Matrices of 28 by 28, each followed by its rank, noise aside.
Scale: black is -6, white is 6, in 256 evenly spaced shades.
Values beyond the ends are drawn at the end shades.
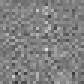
five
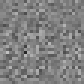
four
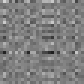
one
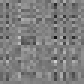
two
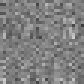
three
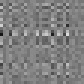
one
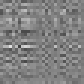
two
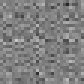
three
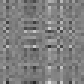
one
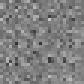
five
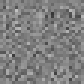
five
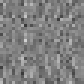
three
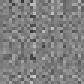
two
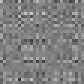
two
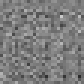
five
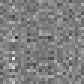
three
